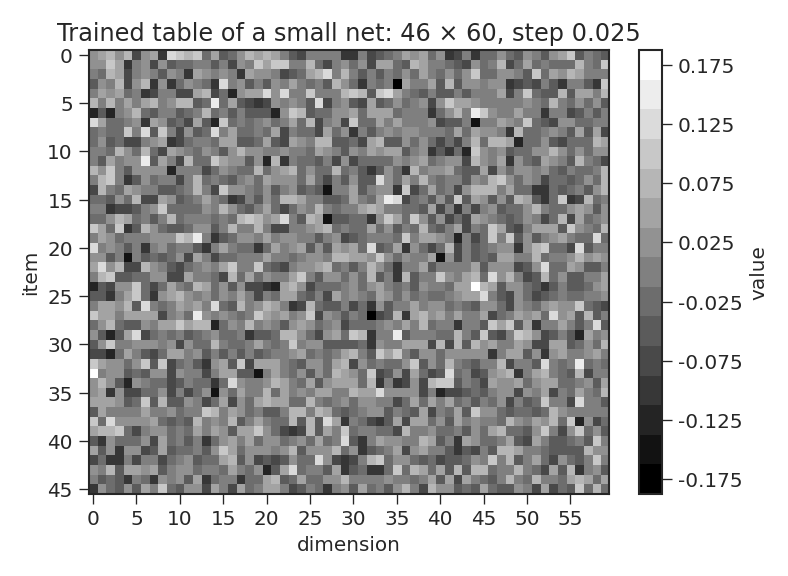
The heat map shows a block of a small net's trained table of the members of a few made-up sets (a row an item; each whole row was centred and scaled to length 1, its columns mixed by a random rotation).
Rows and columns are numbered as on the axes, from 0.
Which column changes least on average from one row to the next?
50
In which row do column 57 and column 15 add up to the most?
41
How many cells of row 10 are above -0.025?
41
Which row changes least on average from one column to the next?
37
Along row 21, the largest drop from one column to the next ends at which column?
40
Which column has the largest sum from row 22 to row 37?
1
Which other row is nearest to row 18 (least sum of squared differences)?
22
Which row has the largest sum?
27
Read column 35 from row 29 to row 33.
0.15 0 0.1 -0.025 0.025
